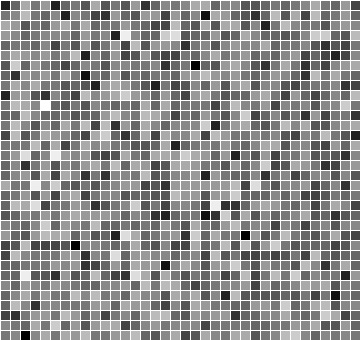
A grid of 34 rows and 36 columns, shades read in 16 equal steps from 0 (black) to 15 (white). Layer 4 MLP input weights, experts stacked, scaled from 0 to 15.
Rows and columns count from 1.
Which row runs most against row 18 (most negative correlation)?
15
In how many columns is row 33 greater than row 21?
17
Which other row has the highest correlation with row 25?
28
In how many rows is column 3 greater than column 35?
22
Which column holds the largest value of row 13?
21
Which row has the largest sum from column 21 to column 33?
34
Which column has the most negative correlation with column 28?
5
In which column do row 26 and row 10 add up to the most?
12
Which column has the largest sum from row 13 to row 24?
20
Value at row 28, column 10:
11
